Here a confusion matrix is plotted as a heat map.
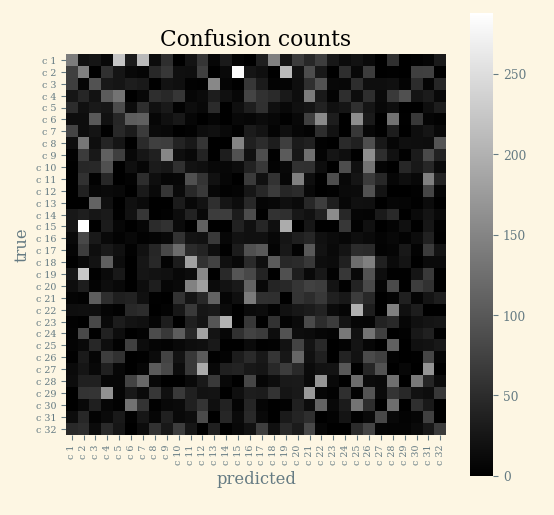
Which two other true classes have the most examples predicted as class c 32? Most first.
c 8, c 29
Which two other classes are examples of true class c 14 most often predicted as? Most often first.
c 23, c 16
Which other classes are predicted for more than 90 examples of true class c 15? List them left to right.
c 2, c 12, c 19
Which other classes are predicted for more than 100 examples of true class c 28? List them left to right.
c 7, c 22, c 25, c 30
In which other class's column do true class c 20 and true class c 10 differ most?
c 12
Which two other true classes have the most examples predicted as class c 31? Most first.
c 27, c 11
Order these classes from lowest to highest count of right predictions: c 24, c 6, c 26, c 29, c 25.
c 25, c 29, c 26, c 6, c 24
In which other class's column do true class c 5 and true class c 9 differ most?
c 26
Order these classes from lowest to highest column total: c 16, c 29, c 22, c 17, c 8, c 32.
c 29, c 32, c 8, c 17, c 22, c 16
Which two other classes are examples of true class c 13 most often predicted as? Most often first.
c 3, c 22
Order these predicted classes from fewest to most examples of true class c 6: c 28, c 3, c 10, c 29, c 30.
c 29, c 10, c 30, c 3, c 28
